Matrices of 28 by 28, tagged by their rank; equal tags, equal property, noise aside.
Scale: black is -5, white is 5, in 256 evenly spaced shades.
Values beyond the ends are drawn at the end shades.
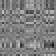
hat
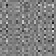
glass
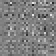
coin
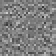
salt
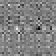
glass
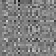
glass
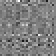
glass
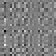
hat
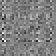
glass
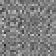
coin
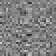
coin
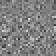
salt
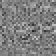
salt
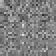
salt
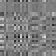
hat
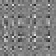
hat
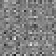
coin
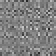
glass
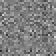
salt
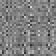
glass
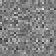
salt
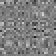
coin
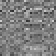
glass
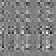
hat
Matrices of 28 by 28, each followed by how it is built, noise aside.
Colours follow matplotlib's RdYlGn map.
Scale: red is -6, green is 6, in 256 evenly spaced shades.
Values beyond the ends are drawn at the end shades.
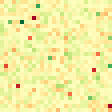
sparse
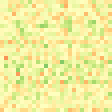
repeating columns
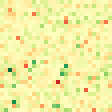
sparse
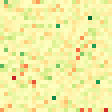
sparse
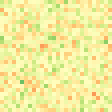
noise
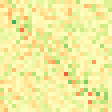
banded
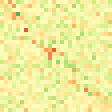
banded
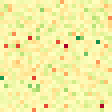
sparse
